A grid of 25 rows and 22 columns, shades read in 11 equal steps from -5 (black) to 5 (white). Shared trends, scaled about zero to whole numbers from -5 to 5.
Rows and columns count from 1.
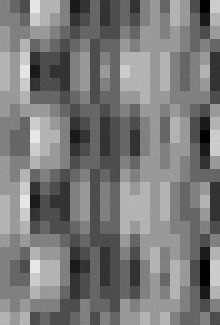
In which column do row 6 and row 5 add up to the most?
3
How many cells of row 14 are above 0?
7
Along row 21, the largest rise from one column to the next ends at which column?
22
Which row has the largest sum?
6
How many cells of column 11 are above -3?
17
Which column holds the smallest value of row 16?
4
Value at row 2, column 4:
3
